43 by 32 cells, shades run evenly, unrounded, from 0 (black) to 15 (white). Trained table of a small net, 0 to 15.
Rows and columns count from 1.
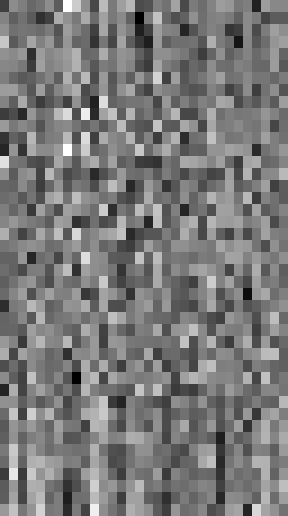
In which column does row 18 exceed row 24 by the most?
16
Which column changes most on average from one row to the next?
10
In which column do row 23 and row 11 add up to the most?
18
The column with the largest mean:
12
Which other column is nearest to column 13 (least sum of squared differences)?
7
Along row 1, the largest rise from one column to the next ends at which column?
8
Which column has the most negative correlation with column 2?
25
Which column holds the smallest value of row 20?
15
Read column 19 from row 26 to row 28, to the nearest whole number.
9 6 5
